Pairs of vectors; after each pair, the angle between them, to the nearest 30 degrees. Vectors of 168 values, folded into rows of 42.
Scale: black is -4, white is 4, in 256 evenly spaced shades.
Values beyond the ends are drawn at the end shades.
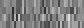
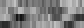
90 degrees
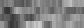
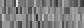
90 degrees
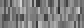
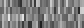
150 degrees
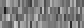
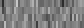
90 degrees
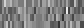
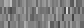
30 degrees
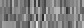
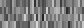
30 degrees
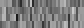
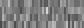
60 degrees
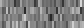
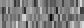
30 degrees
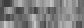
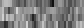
150 degrees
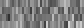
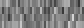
30 degrees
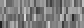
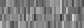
150 degrees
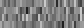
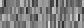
60 degrees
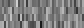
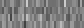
120 degrees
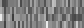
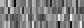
90 degrees
